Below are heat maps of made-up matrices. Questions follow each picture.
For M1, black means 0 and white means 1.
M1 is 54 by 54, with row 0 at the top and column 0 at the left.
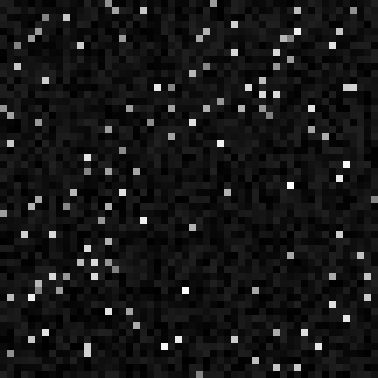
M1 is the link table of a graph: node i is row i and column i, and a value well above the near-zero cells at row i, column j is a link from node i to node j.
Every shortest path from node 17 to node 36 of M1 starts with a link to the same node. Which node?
node 5
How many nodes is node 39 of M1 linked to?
5
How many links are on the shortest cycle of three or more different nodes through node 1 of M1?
8
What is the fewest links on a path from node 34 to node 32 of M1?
7
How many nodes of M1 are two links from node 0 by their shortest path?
6
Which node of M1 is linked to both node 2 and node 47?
node 6
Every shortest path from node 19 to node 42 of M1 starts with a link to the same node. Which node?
node 24
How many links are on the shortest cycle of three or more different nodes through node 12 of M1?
8
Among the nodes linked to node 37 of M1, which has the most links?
node 15
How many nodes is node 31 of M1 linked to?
2
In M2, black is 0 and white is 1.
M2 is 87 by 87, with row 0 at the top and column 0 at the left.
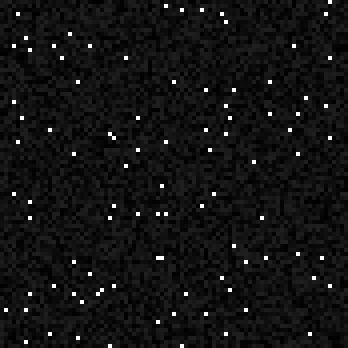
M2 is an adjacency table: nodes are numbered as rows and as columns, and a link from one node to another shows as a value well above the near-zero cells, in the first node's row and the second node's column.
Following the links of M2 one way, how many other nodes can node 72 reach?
6
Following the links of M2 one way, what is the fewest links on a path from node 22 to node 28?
2
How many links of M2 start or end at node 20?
4
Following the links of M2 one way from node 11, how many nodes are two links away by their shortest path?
9
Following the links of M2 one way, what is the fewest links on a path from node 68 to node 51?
2
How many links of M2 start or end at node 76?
1
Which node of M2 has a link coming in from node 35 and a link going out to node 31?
node 41
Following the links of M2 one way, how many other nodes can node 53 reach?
8
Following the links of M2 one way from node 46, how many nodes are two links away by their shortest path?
1
